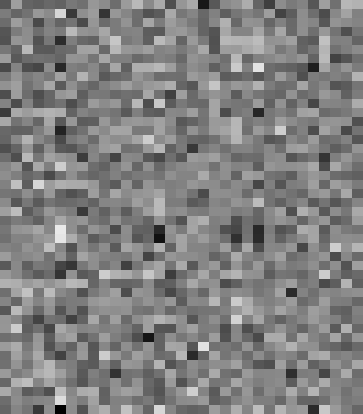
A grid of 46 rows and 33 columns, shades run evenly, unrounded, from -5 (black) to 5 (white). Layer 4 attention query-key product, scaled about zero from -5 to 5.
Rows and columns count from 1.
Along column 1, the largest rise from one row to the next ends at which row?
14
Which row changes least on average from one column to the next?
20
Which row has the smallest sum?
18
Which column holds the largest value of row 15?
26
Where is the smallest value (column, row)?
6, 46
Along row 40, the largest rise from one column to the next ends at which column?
10
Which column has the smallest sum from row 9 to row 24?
8
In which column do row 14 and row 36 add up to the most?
22
